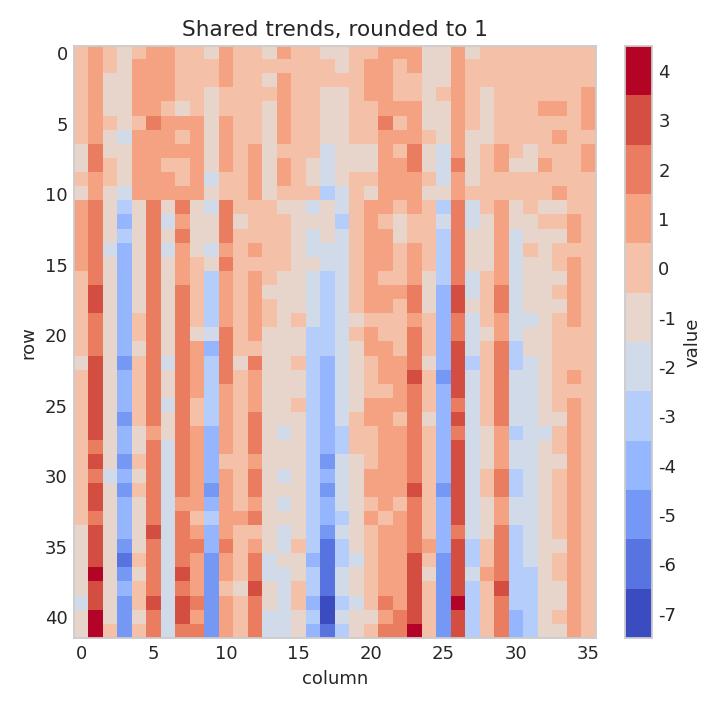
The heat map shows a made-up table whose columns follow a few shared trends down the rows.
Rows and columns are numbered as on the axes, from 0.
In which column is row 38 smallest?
17
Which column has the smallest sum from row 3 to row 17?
3
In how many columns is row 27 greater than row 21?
5
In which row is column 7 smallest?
4
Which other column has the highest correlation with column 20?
0
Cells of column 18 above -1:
1
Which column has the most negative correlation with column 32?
7
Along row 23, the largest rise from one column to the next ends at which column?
26
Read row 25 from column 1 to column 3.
3 -1 -4
